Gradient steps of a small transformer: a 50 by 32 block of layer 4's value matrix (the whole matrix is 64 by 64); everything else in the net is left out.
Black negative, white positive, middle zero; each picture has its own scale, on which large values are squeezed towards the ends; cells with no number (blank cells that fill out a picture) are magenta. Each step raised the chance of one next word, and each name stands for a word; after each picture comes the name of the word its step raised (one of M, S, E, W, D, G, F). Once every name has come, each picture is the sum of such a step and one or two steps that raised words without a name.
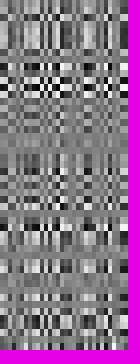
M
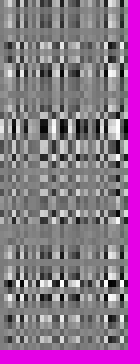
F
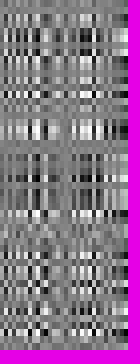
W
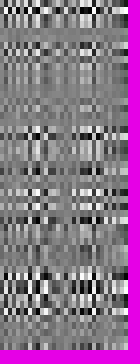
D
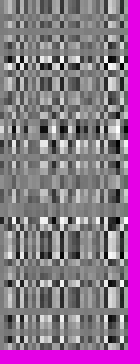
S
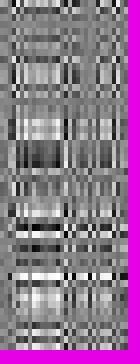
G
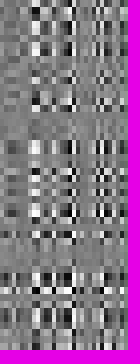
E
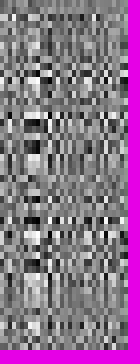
S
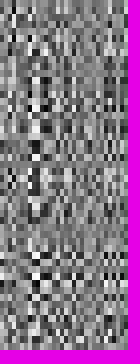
F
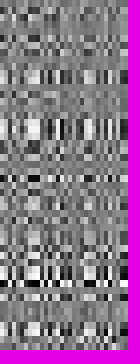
F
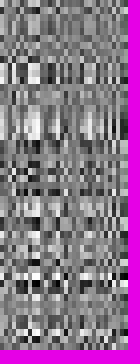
G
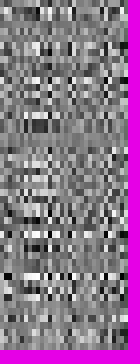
E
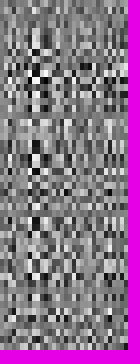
M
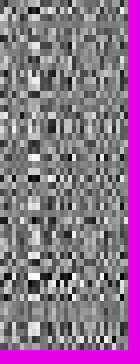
F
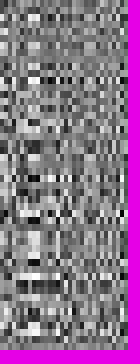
W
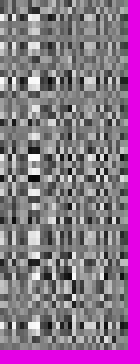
F
